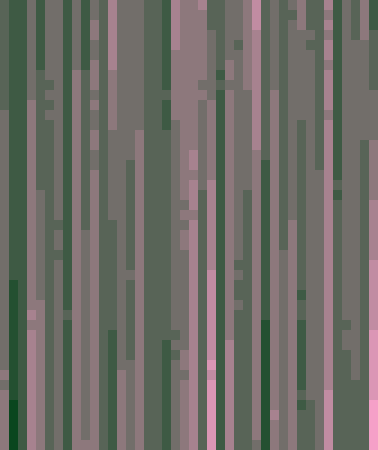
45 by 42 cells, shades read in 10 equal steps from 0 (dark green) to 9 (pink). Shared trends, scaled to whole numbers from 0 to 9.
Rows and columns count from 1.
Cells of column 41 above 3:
14
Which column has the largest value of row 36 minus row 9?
42
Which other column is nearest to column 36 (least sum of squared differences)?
32
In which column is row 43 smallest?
2
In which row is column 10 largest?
45
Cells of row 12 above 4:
11
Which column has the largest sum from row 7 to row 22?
37
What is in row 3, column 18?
3
